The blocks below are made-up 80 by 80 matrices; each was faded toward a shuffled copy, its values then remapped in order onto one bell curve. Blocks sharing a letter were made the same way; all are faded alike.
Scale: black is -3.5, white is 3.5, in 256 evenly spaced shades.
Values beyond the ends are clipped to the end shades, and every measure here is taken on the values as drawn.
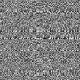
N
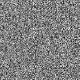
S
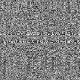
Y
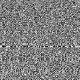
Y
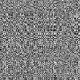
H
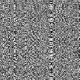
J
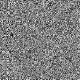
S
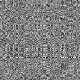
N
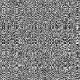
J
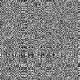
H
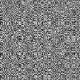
H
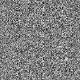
S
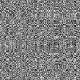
H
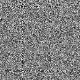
S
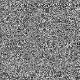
S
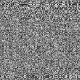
Y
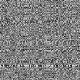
N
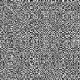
N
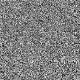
S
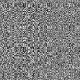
J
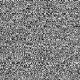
Y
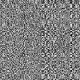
J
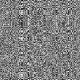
J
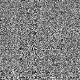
S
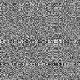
N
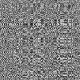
N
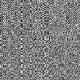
J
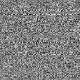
Y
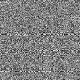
Y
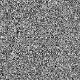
S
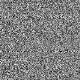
S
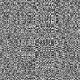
H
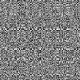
N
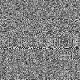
Y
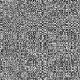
H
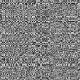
N
